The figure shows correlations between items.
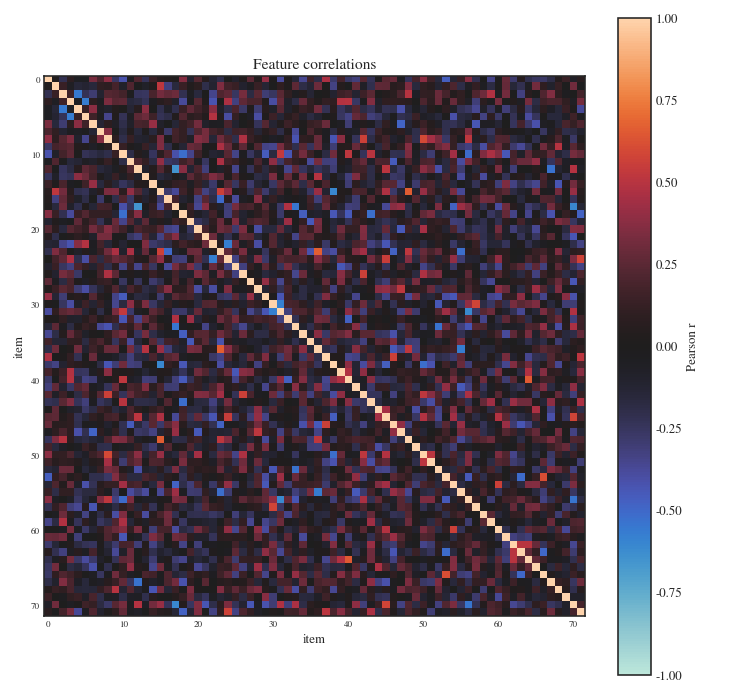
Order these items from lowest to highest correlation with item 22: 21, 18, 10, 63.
10, 63, 18, 21
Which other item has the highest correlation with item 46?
37
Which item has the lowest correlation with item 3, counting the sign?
5
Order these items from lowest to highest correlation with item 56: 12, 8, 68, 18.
12, 68, 18, 8
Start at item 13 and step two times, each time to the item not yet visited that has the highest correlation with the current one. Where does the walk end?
23
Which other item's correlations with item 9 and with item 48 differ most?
58
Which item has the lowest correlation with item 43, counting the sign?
18
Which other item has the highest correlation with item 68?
9
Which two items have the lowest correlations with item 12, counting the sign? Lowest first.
17, 67
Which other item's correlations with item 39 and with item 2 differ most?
59
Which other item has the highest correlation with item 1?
15
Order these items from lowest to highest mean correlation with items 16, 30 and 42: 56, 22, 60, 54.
54, 22, 60, 56
